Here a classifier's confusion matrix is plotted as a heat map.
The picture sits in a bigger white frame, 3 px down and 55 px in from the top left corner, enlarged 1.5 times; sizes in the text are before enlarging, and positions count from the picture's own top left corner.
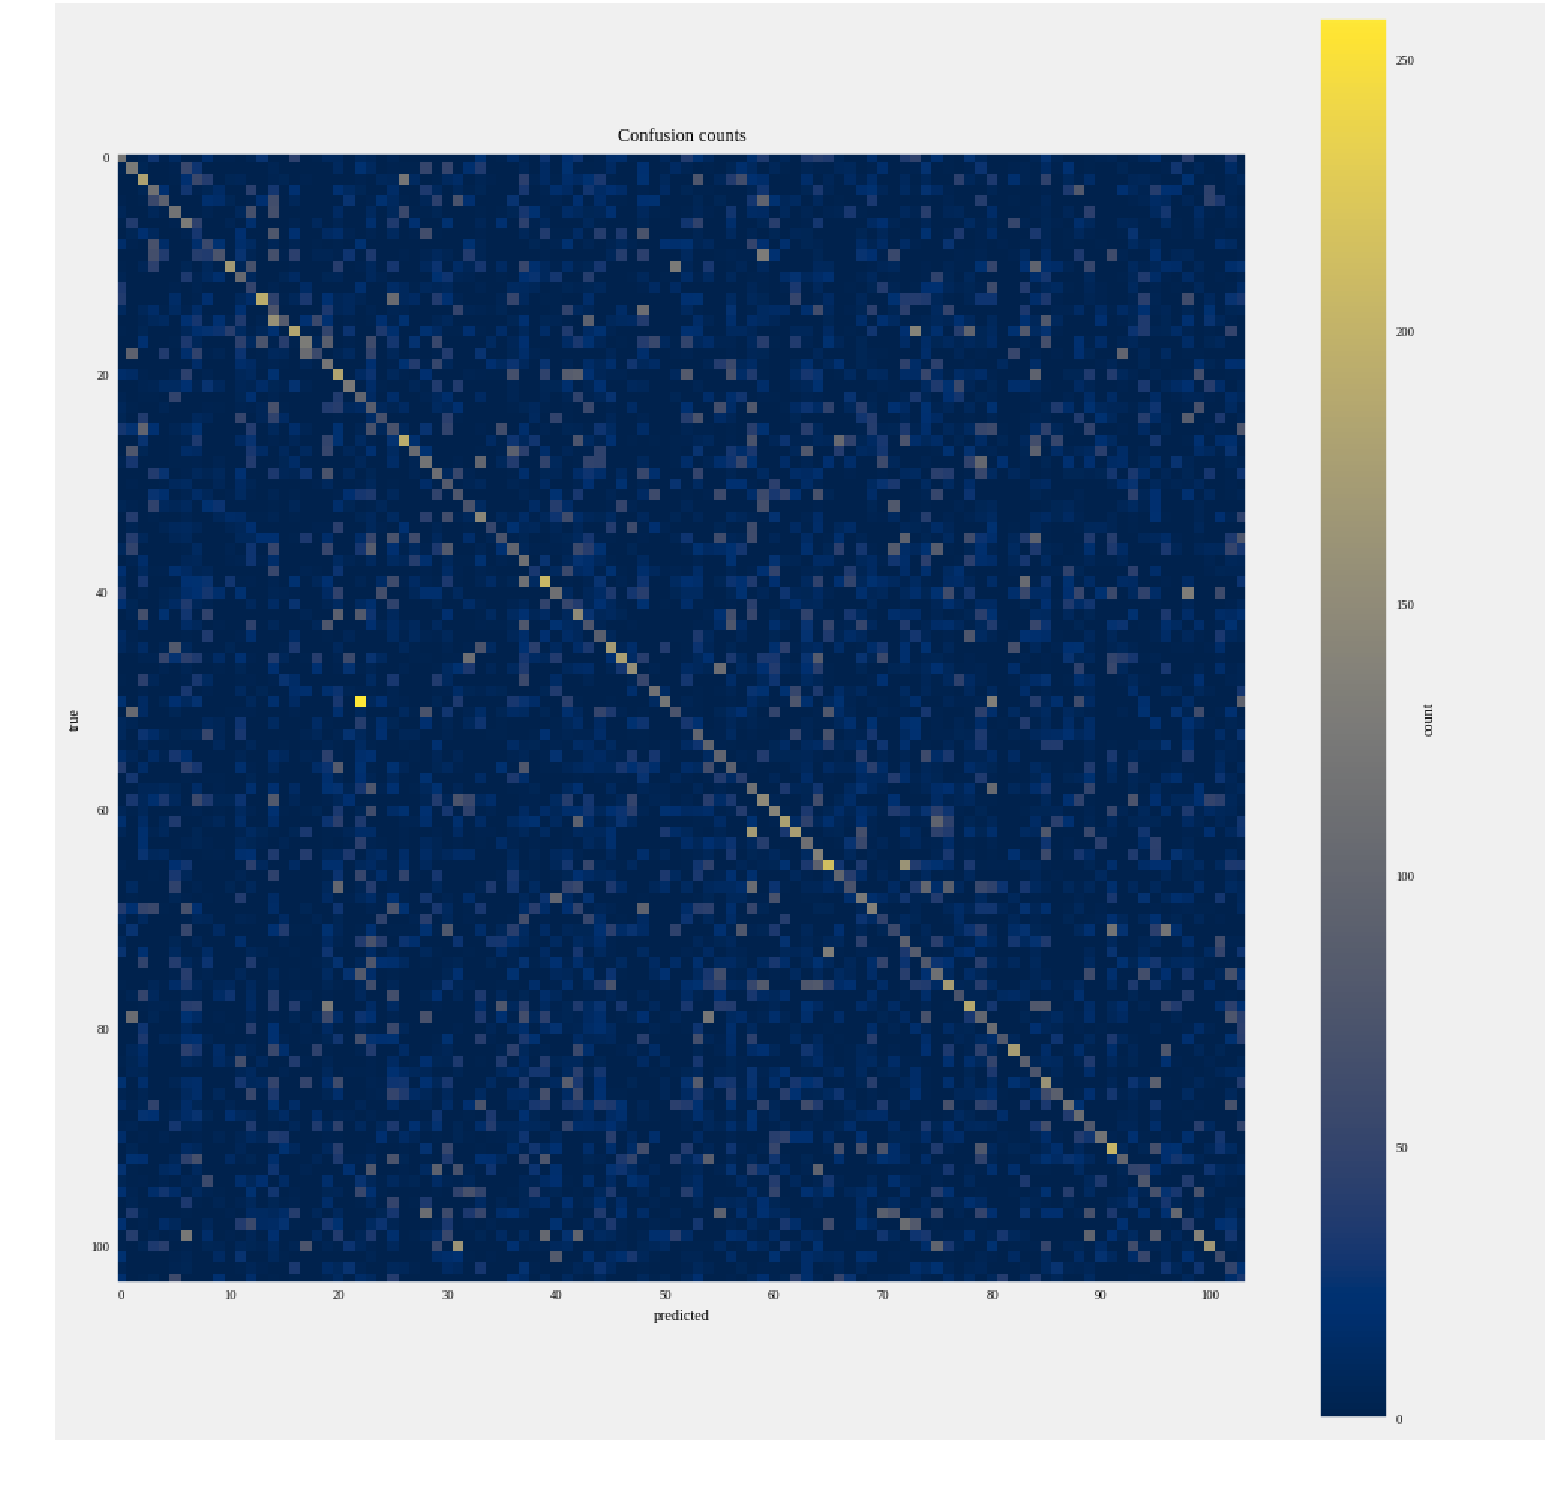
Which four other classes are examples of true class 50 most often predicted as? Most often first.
22, 80, 103, 62
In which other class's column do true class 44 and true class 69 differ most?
48
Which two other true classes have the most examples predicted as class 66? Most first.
26, 91
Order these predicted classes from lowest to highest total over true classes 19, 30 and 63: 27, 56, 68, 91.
91, 27, 68, 56
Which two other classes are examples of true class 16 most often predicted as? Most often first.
73, 78
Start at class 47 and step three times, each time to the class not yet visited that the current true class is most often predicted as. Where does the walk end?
23
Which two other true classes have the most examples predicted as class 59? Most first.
9, 4
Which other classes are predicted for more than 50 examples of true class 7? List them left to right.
14, 28, 48
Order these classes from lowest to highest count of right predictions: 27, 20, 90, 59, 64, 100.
27, 90, 64, 59, 100, 20
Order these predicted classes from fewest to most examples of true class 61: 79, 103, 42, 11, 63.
79, 11, 103, 63, 42
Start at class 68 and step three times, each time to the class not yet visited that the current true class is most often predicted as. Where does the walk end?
72
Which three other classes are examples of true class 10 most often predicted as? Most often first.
51, 84, 12
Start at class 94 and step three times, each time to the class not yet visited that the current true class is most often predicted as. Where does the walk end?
88
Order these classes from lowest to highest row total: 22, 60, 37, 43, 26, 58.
22, 37, 58, 43, 60, 26
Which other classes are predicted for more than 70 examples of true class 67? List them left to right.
20, 58, 74, 76
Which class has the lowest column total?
81
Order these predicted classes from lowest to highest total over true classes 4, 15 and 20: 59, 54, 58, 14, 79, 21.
54, 21, 79, 58, 59, 14
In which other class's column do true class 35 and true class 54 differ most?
84
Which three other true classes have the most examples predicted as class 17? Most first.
18, 100, 85
